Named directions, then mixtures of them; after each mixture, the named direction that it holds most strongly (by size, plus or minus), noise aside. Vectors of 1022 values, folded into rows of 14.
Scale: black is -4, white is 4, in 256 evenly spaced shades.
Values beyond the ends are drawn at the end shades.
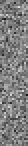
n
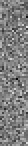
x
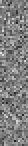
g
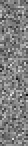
n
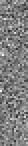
n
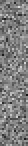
n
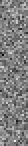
g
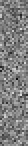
x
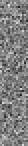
n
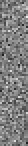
x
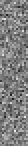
n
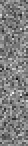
n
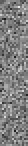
n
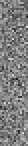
x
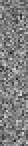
x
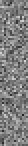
g
